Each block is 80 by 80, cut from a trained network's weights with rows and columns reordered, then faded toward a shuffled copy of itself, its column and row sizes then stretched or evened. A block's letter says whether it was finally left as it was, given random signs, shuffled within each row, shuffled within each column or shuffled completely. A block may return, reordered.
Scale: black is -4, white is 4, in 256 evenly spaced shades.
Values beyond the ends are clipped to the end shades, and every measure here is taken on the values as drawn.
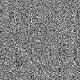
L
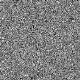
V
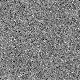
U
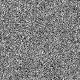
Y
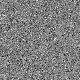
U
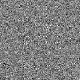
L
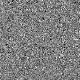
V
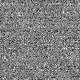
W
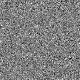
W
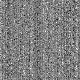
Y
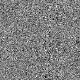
V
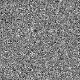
V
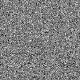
W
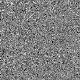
V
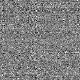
L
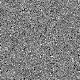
Y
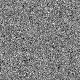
U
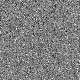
U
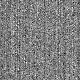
Y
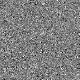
V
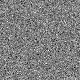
U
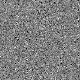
Y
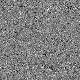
W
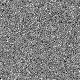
U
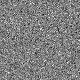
U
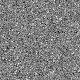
U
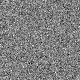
U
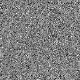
V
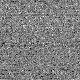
W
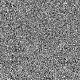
V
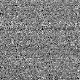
L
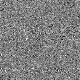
W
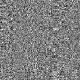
L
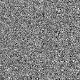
V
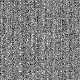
L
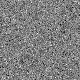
U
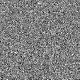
W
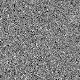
Y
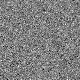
W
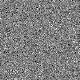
V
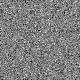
U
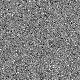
U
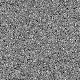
U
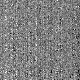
L
